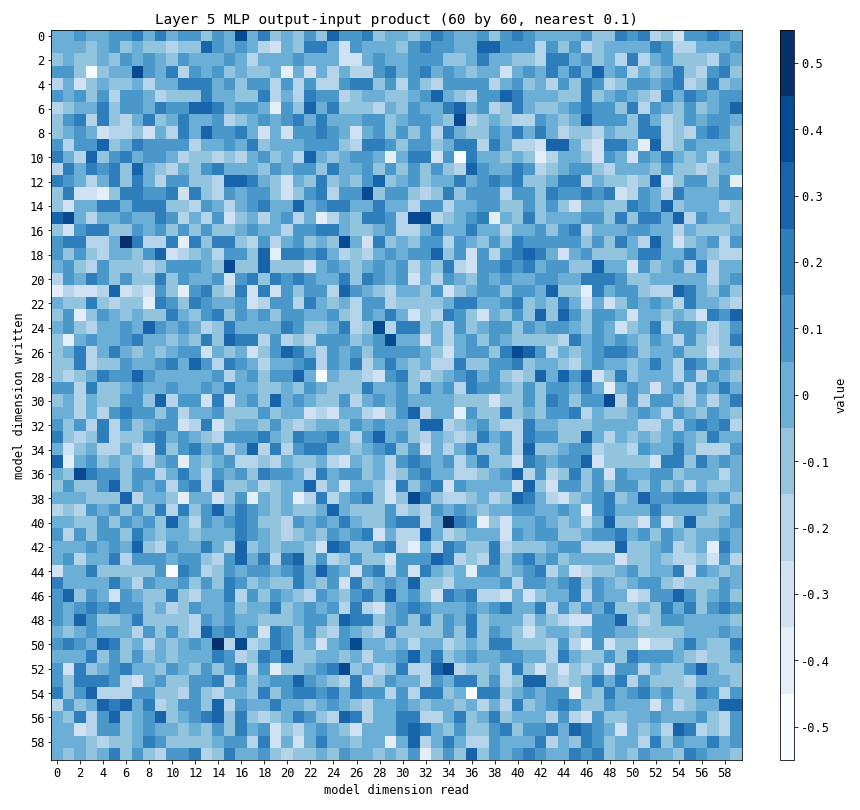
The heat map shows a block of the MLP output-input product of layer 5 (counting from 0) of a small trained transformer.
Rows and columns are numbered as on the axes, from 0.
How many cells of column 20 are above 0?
20
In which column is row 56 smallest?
46
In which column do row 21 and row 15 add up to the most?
54
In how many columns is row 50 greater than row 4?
21
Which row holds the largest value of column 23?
44
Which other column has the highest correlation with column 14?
59
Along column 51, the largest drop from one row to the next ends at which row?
9
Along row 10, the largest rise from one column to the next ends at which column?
36
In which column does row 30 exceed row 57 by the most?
19
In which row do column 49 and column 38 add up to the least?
30
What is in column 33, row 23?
-0.2
